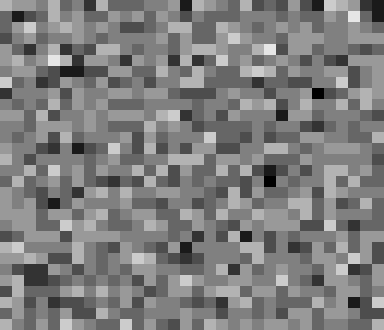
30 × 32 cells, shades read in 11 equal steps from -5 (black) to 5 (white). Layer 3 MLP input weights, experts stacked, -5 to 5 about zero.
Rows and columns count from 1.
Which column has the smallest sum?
27
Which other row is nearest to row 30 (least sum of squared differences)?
13
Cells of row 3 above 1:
5
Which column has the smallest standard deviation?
25
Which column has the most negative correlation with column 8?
17
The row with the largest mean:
20
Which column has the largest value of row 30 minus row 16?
23
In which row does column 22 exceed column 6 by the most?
7
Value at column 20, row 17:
-1
